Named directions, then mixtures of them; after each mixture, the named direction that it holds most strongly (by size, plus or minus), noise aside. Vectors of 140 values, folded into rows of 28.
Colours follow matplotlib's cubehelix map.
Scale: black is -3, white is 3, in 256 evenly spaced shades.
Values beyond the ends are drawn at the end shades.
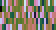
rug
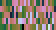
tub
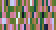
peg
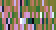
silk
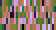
tub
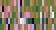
silk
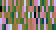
rug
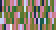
rug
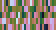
peg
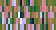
silk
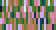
rug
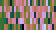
tub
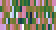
tub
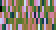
rug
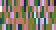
rug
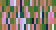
silk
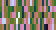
peg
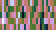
peg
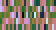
rug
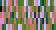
rug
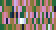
tub
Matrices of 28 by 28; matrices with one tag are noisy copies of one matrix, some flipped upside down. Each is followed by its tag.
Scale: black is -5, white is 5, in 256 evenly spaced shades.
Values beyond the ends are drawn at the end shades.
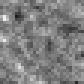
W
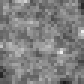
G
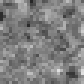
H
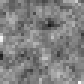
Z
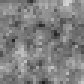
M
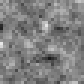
Z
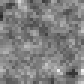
H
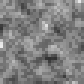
Z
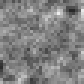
H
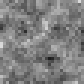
Z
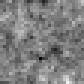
M
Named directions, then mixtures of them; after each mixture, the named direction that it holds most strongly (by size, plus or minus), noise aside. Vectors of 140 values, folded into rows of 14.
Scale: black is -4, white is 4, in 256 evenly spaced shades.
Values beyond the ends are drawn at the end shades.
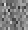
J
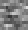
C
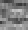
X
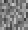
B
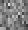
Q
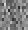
J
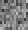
B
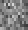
Q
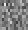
J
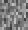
B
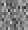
J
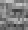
X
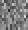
B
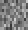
B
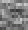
X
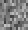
B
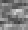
X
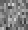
Q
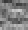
X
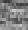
X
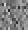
J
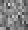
Q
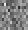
J
